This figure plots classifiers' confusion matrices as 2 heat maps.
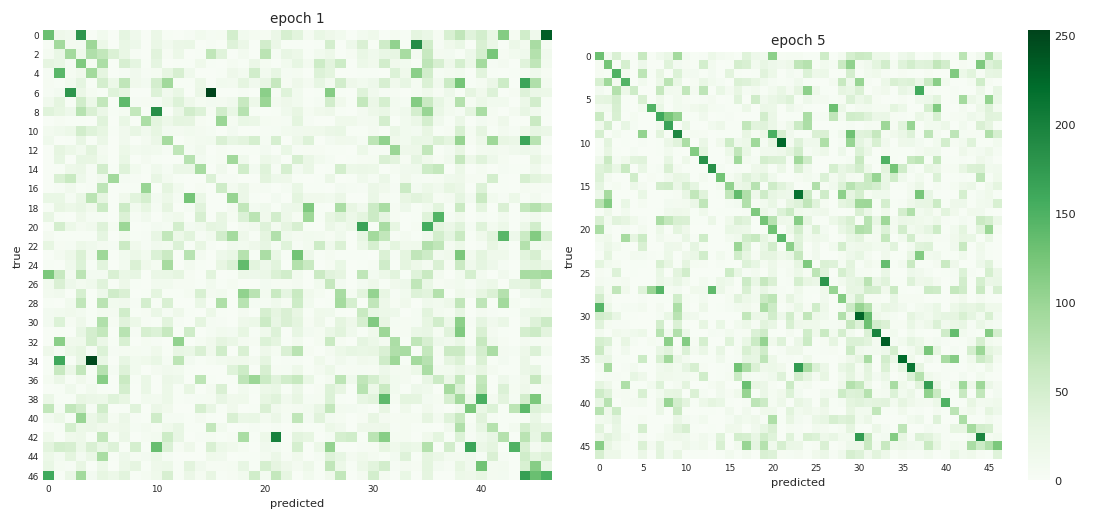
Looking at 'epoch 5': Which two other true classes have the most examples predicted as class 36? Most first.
8, 18
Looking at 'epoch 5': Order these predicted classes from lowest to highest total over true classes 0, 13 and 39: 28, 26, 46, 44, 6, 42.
6, 46, 26, 28, 44, 42
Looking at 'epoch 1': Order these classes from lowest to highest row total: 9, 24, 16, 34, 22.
16, 9, 22, 24, 34
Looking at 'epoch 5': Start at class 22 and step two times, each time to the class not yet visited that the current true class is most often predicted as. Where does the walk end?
23
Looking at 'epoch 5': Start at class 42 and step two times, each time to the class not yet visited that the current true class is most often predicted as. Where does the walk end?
45
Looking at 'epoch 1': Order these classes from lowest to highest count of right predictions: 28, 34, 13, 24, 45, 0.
28, 24, 13, 34, 45, 0
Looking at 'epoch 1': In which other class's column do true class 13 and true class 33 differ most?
17
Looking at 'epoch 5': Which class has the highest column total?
30
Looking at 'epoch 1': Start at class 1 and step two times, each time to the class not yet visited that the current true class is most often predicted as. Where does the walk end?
4
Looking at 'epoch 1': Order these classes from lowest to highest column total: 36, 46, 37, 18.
37, 36, 46, 18
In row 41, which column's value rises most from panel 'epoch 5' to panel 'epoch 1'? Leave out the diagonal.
38
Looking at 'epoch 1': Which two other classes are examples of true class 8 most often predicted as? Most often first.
10, 35
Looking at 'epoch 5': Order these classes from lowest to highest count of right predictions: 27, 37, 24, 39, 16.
39, 37, 27, 24, 16
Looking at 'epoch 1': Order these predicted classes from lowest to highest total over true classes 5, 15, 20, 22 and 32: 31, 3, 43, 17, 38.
43, 17, 3, 31, 38
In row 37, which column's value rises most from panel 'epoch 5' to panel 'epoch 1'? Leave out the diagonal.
40
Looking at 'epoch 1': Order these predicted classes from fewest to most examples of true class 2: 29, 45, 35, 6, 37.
37, 29, 6, 35, 45
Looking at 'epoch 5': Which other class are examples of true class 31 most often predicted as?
29
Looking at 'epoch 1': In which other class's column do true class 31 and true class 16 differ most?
38
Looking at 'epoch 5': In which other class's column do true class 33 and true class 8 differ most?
10
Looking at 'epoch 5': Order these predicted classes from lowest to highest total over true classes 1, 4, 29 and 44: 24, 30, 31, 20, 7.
7, 20, 31, 24, 30
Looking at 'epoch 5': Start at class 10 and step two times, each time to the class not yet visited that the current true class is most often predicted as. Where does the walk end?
3
